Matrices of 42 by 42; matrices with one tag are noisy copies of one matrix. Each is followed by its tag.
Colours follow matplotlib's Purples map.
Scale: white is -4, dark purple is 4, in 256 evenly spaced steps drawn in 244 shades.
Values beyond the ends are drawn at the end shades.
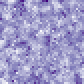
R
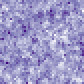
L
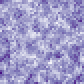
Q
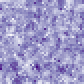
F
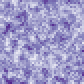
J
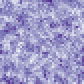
J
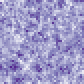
F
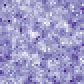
Q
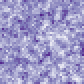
L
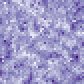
Q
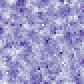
R
